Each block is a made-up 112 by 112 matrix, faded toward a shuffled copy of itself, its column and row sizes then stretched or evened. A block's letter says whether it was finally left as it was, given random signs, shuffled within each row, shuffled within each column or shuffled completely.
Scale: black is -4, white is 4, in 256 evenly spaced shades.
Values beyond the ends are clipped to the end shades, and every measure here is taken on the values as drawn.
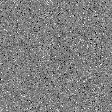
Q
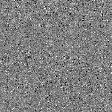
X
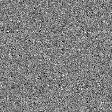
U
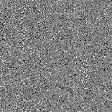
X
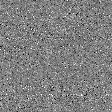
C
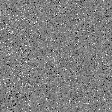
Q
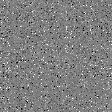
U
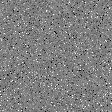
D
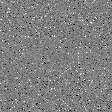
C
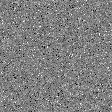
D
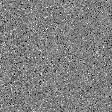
Q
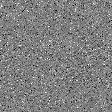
C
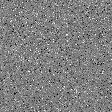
D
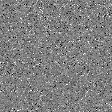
C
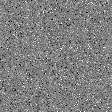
D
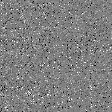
U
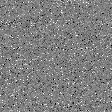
C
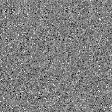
X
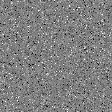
Q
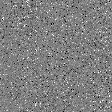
Q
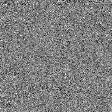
U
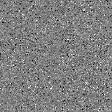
X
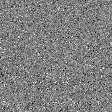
C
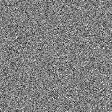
X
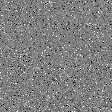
C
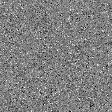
Q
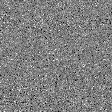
C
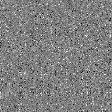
X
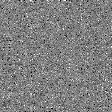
X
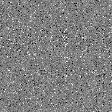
U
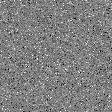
D
